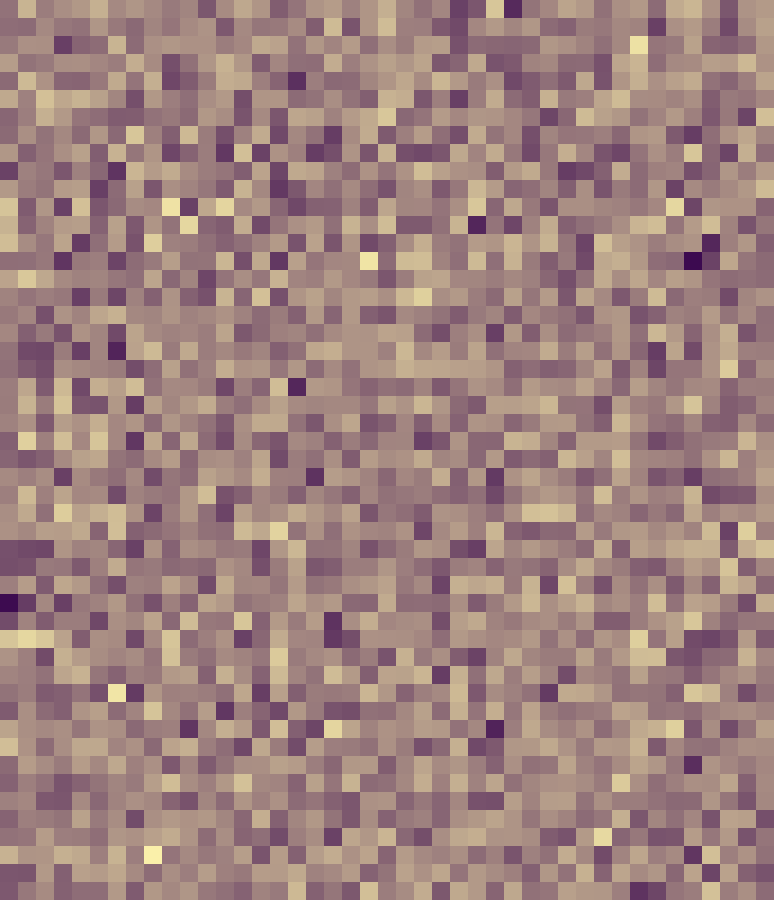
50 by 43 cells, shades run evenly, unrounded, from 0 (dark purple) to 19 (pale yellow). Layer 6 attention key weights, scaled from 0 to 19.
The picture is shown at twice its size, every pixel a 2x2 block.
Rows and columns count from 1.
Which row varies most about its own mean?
15
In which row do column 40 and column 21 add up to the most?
50
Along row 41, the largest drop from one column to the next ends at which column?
39
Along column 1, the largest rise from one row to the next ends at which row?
36
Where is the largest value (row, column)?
48, 9
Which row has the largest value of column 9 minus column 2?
20
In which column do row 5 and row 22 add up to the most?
2
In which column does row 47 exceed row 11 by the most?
34
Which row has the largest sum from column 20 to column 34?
17
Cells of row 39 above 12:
9
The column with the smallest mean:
8
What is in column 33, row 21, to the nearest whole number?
10
